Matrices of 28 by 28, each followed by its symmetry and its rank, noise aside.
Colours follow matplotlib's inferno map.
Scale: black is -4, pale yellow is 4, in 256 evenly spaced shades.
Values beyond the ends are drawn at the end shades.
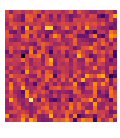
no symmetry, rank seven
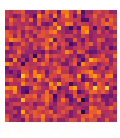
antisymmetric, rank eight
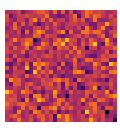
symmetric, rank eight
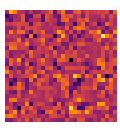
no symmetry, rank seven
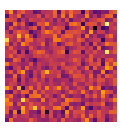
antisymmetric, rank eight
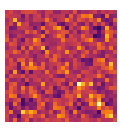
symmetric, rank six
